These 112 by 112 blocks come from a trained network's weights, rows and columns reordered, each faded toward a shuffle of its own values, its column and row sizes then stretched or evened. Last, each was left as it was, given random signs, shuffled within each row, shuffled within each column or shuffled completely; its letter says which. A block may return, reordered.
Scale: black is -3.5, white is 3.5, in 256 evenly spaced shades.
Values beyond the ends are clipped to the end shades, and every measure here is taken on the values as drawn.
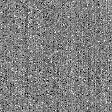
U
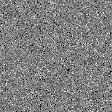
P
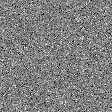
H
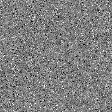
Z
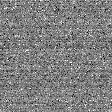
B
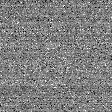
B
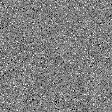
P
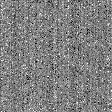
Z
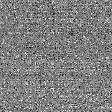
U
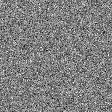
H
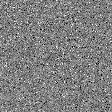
B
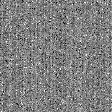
U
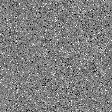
Z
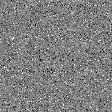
P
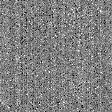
U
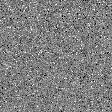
B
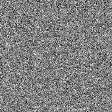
P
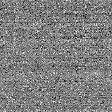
U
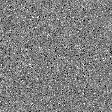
P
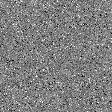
B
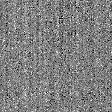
U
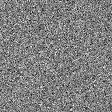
H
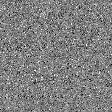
B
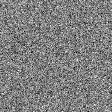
B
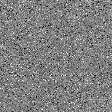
B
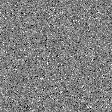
B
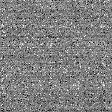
U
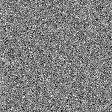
H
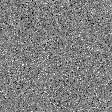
H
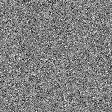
B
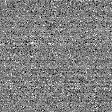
U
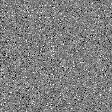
P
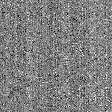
U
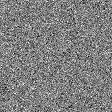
H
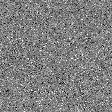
B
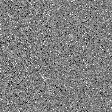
Z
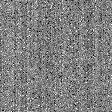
Z
